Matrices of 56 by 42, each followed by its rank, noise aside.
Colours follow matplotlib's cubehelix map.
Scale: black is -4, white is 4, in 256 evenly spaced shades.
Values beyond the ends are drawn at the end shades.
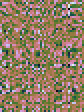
six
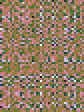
three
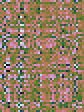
four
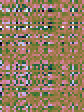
two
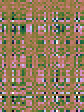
two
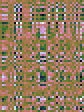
two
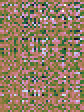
four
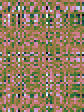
two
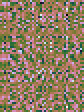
six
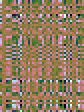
two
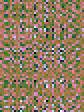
three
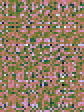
six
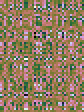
three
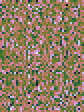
six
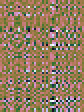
three
